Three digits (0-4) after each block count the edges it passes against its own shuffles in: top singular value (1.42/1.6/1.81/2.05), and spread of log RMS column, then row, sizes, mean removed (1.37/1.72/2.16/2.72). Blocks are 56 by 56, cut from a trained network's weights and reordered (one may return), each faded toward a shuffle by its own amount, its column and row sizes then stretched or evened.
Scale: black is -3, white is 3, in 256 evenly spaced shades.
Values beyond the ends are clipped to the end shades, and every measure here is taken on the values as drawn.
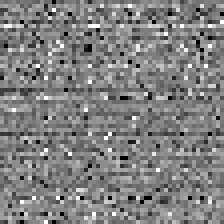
1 0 3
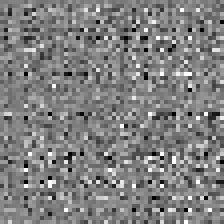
0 3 4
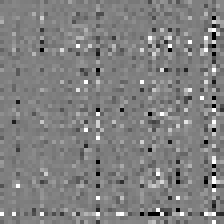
2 4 2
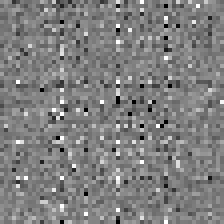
0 3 1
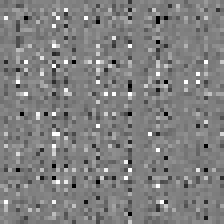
0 4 2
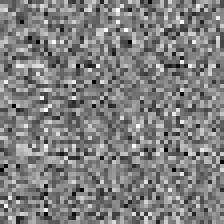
2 0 1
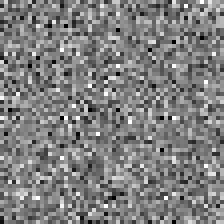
0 1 1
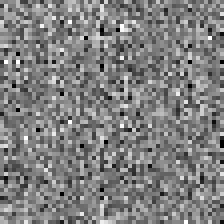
0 3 0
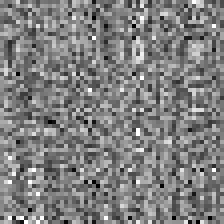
3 2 1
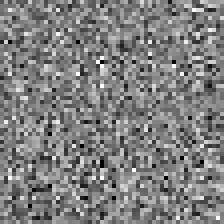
3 1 2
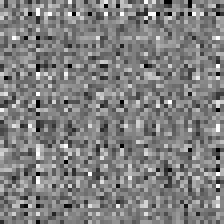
4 3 4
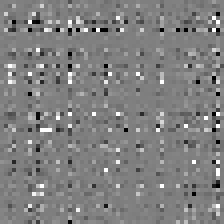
2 4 4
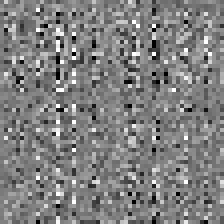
1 4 3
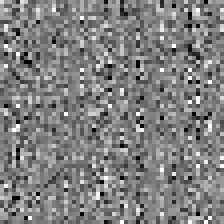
1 4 0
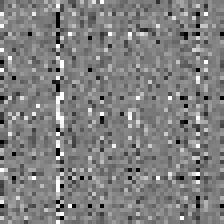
3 4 1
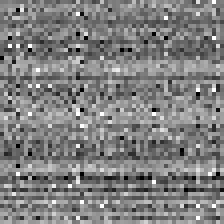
4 1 2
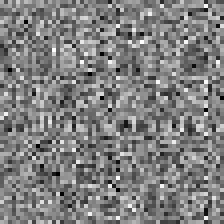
3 1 0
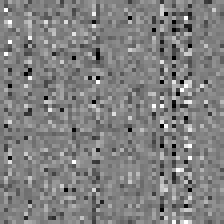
1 4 0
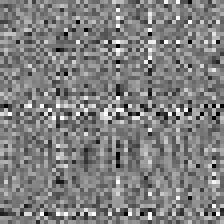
4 2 3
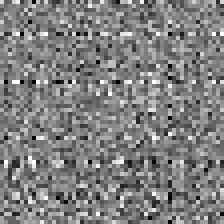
4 2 3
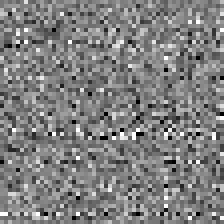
0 2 3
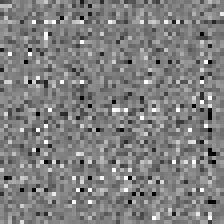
0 2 3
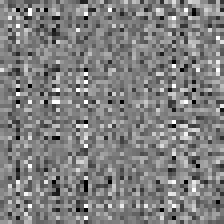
4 4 3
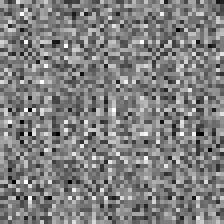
4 1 3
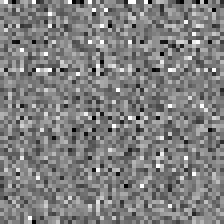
1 0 2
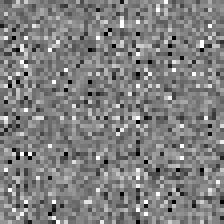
0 2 1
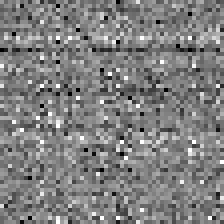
1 2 1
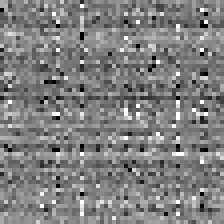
3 3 1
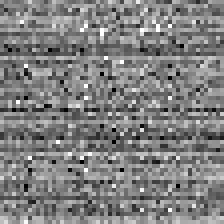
4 0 1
